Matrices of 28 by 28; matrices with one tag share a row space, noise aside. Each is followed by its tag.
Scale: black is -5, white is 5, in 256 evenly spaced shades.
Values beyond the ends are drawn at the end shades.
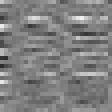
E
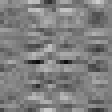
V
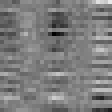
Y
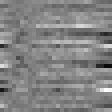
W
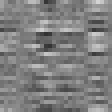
V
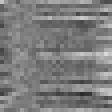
W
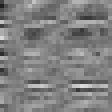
E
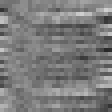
W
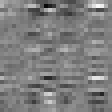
V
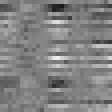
Y
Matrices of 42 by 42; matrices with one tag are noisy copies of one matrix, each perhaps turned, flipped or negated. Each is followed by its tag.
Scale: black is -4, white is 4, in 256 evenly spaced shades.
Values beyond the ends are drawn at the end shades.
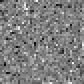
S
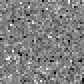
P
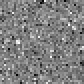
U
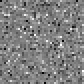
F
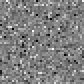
F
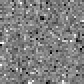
U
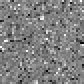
U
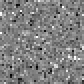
S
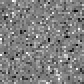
S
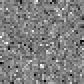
U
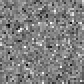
P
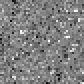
S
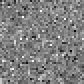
P
